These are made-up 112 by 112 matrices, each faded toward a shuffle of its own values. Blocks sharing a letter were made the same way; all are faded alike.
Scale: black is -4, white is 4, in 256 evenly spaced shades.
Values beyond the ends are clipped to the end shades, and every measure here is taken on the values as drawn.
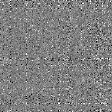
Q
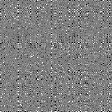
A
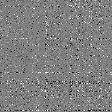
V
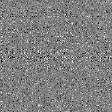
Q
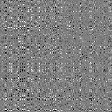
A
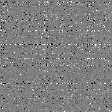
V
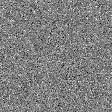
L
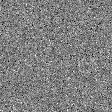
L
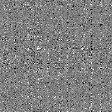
Q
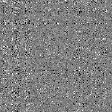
Q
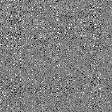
Q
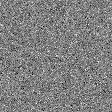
L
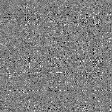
Q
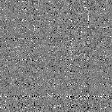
Q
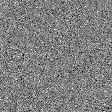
L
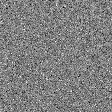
L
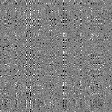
A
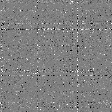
V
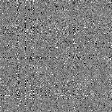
Q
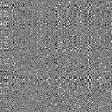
A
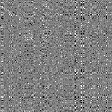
A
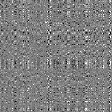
A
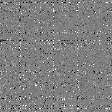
V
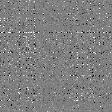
V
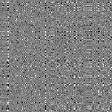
A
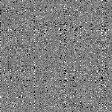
Q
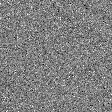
L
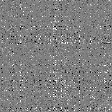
V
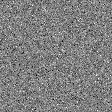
L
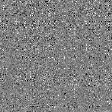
Q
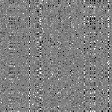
A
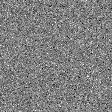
L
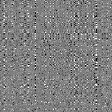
A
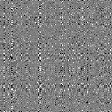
A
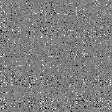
V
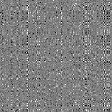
A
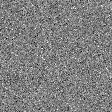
L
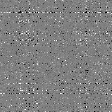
V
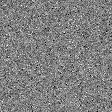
L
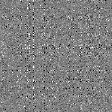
Q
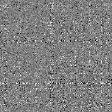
Q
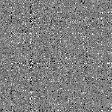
Q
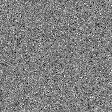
L
